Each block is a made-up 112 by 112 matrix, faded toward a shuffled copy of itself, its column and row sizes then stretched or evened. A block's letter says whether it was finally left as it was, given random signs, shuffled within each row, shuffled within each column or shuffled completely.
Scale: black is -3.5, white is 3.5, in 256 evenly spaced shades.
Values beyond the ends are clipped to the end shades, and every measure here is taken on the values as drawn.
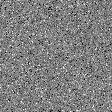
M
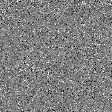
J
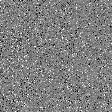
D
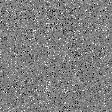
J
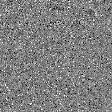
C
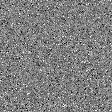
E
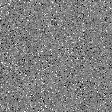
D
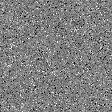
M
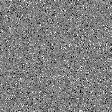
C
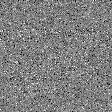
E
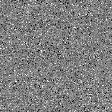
J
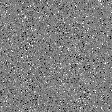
D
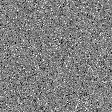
M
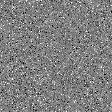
D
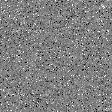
J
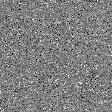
J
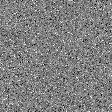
M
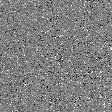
J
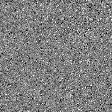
C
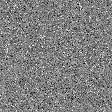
M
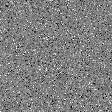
M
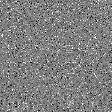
C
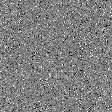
D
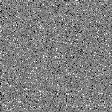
C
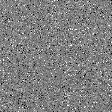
C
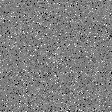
E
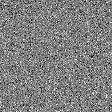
D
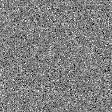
J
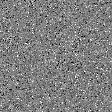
D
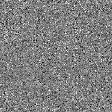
C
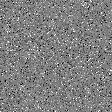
M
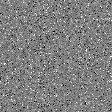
D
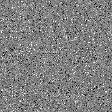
J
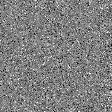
D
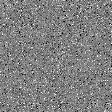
J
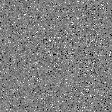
J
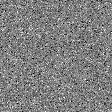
M
